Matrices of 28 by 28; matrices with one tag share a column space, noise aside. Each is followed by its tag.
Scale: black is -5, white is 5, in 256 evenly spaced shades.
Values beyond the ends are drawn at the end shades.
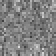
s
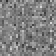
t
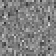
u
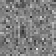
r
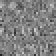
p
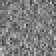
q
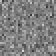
t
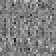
r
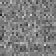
t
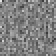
r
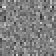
u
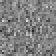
p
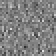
p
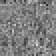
q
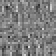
s
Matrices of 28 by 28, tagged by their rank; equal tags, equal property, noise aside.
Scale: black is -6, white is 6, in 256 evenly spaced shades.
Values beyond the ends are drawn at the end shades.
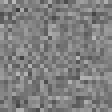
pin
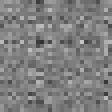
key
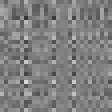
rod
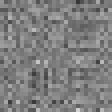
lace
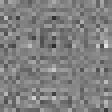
lace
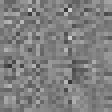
lace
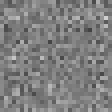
pin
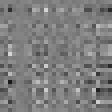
rod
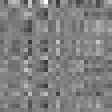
rod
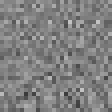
pin
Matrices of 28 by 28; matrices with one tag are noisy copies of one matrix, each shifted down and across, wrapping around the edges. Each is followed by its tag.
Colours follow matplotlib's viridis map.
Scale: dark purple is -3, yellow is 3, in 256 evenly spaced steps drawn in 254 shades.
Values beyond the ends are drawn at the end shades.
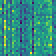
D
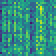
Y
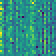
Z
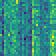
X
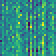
Z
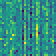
Z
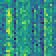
X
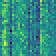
X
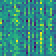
Z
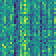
Y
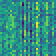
Z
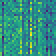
D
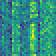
X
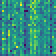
Y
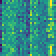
X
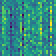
D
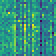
D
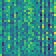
Z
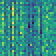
D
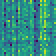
Y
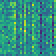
D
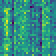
X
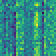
X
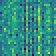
Z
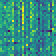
D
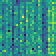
Y
